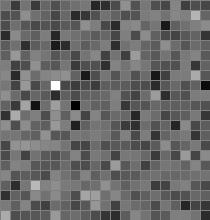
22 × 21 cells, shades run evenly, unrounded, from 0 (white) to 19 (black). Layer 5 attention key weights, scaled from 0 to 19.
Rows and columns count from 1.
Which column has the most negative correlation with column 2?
1
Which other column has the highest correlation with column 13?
8
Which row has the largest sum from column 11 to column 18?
13
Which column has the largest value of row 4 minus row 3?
21
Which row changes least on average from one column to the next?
18
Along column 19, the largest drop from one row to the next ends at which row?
22
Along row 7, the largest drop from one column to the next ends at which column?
12
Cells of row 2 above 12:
8
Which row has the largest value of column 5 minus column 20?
2
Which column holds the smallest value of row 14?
5
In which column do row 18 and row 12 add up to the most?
14
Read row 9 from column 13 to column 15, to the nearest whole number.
12 13 13
